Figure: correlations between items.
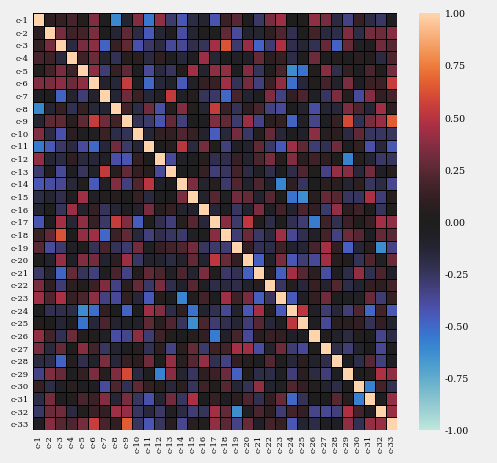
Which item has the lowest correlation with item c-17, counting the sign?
c-26
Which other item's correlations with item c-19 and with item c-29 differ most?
c-32
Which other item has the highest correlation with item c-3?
c-18
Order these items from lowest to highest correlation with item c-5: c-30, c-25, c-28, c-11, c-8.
c-25, c-11, c-28, c-30, c-8
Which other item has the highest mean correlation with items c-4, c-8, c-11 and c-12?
c-21
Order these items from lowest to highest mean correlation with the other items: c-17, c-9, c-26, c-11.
c-11, c-26, c-17, c-9
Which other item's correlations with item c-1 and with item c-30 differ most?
c-8
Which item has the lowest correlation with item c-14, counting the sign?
c-23
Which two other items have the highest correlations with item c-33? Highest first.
c-9, c-6
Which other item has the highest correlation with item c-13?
c-7
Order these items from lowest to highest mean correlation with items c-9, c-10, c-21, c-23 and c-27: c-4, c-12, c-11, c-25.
c-11, c-25, c-12, c-4
